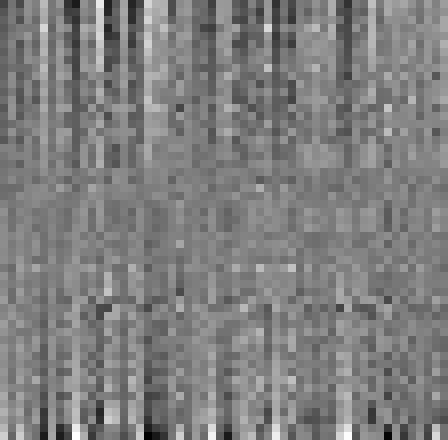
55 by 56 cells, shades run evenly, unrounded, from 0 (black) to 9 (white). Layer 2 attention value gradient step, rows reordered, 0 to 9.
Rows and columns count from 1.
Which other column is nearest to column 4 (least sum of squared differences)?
50
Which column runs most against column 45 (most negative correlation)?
23
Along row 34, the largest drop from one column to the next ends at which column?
38
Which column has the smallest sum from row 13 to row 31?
10
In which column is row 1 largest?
13
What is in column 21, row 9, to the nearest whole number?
6
